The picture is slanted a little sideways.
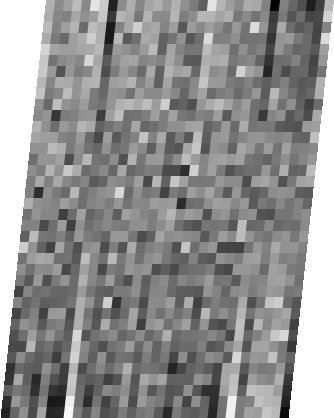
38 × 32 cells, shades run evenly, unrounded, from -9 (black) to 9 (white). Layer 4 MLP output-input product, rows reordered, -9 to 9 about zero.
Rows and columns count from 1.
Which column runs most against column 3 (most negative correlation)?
16
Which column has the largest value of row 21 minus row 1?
26
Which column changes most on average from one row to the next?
11
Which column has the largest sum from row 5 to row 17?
19
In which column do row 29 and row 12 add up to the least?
21
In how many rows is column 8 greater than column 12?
19
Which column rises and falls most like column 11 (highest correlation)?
20
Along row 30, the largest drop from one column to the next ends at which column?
27
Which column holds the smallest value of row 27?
1
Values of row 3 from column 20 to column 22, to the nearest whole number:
1 -1 2
